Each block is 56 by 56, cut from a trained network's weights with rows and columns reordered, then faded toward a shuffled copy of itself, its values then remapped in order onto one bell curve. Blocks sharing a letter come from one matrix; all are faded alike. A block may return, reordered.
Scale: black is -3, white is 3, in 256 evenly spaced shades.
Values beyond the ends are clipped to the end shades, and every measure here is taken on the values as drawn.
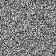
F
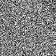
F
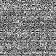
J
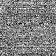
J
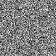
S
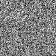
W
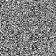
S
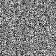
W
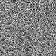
S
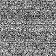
J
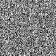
F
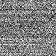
J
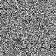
S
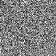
F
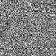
S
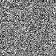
F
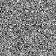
S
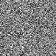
S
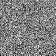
S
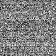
J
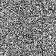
W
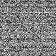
J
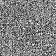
W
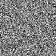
F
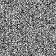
W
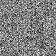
W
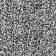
W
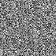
F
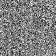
W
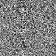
F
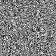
F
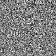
F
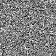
F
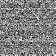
J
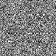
S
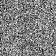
W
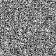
F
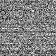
J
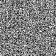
W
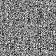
W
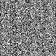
W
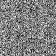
W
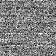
J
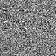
S
